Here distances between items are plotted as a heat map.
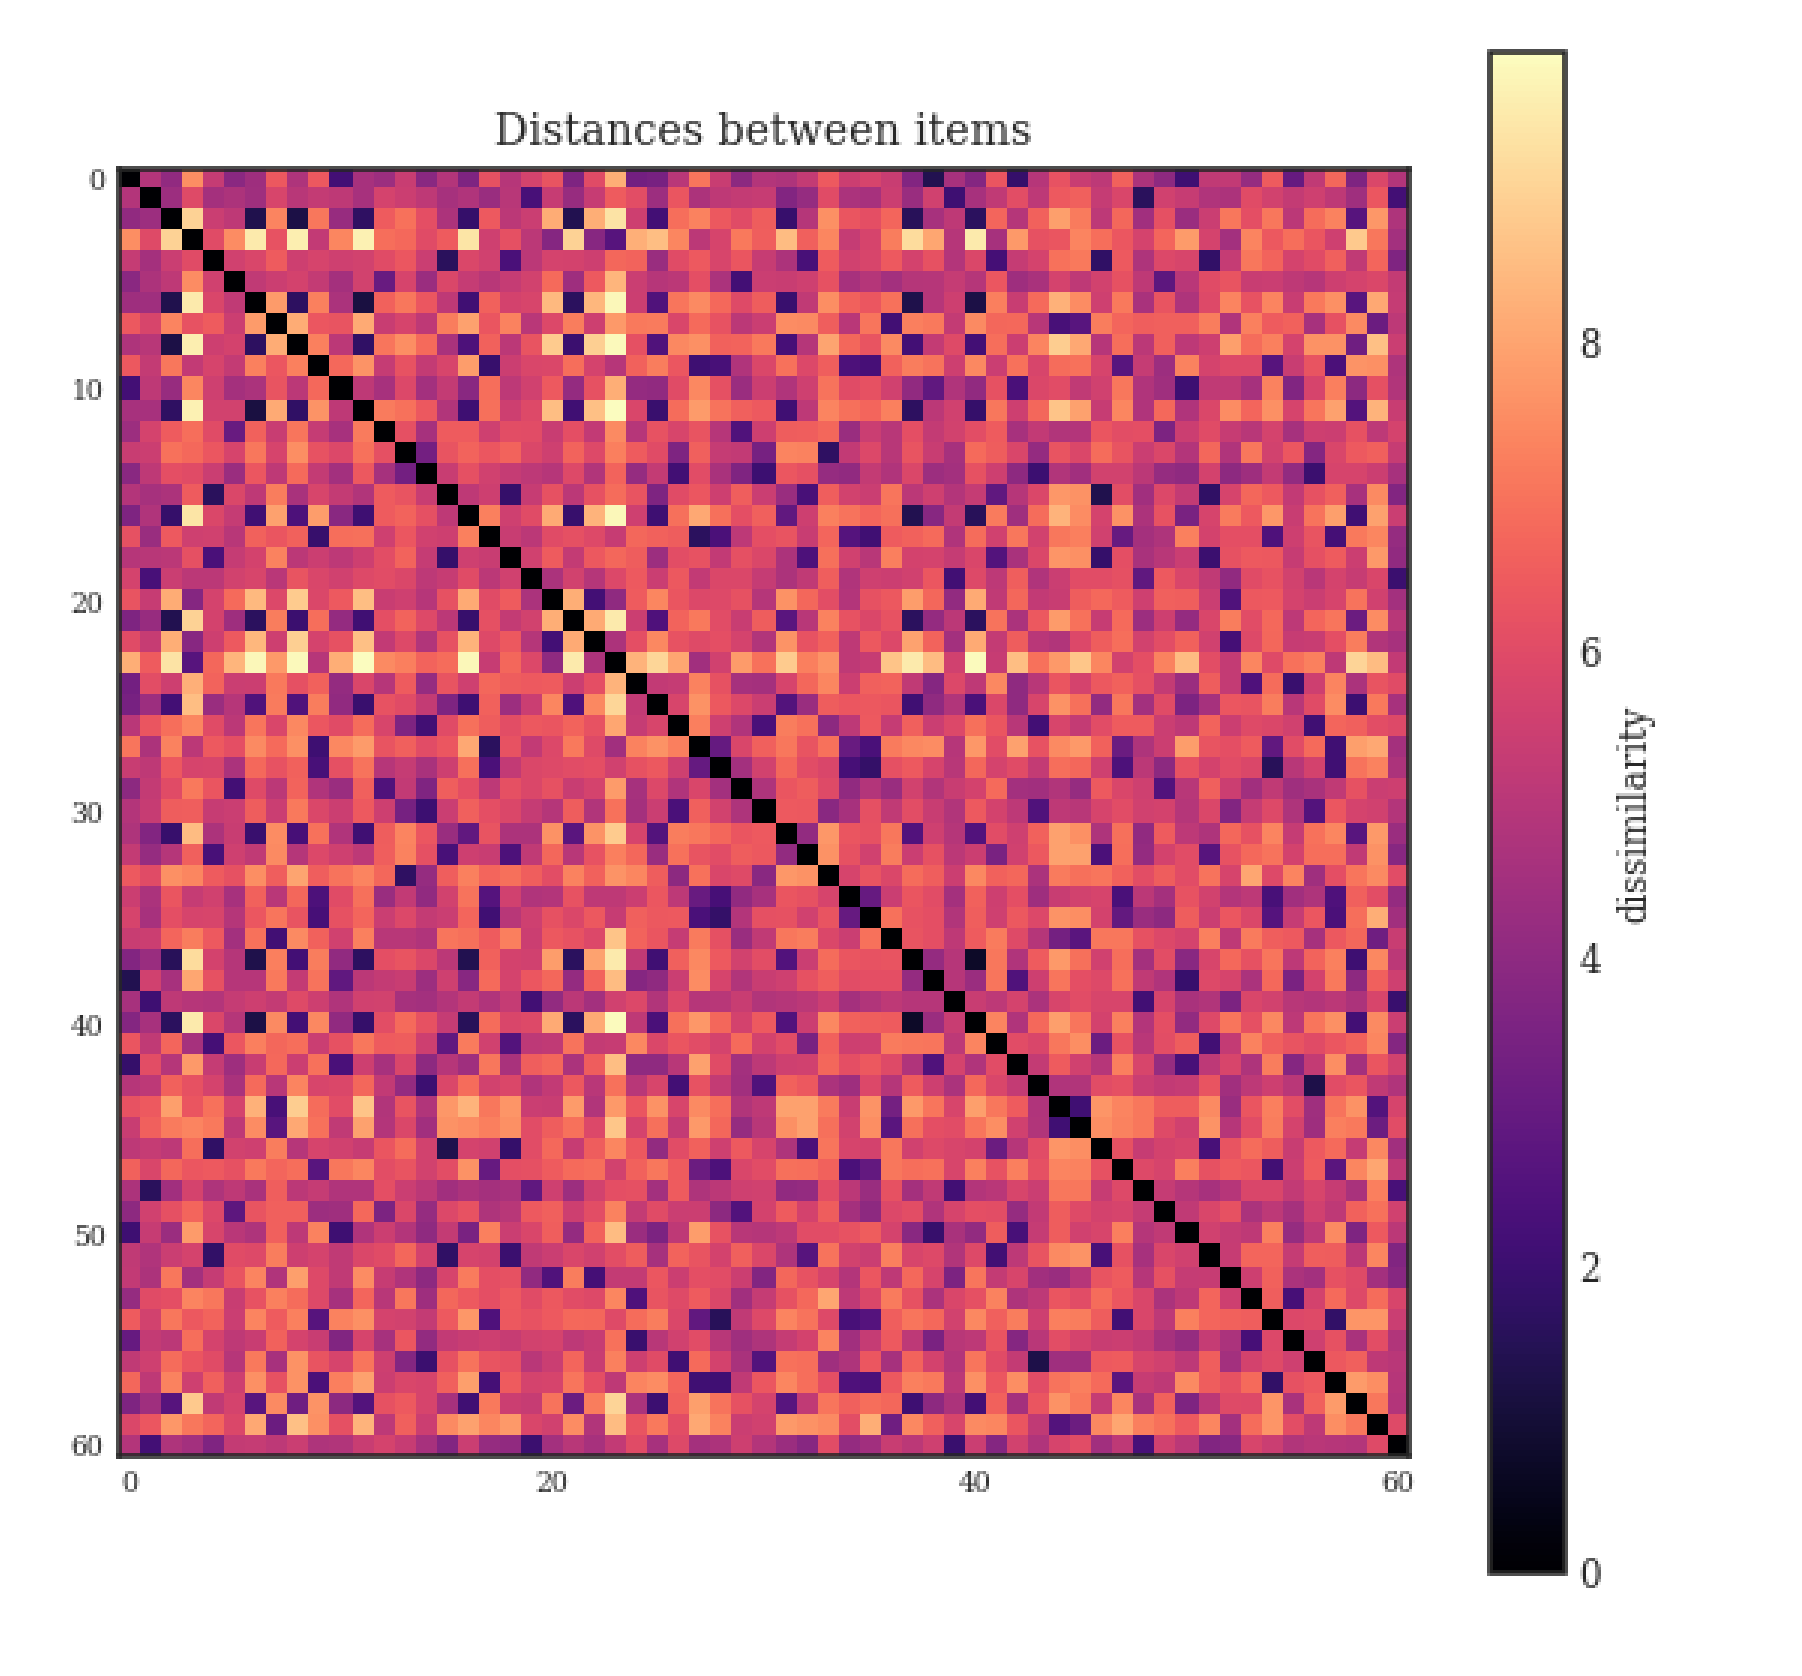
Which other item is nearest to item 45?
44
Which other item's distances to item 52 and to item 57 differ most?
54
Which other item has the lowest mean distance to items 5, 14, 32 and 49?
29
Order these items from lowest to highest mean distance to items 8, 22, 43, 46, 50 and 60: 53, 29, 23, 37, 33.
37, 29, 53, 33, 23
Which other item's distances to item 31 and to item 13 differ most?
33
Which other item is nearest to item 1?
48
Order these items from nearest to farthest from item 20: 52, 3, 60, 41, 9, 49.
52, 3, 60, 41, 9, 49
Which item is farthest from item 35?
59
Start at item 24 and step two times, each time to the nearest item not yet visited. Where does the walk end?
53
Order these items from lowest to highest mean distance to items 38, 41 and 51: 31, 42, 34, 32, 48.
32, 42, 48, 31, 34
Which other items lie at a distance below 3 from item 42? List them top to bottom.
0, 10, 38, 50
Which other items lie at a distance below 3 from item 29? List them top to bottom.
5, 12, 49
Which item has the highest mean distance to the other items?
23
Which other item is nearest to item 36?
7
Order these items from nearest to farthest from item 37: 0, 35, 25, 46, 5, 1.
25, 0, 1, 5, 46, 35
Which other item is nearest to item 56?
43
